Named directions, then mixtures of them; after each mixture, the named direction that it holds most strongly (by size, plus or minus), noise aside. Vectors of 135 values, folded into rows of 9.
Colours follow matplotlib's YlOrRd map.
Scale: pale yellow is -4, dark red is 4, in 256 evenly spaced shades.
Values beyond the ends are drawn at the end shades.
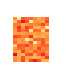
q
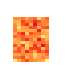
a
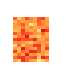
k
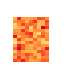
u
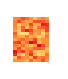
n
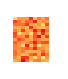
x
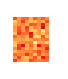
x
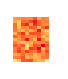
a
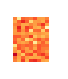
q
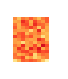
a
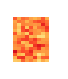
n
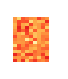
q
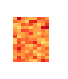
u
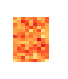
a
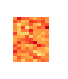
n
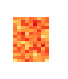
a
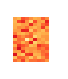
q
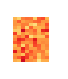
k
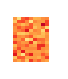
q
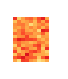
k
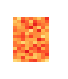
a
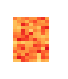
k
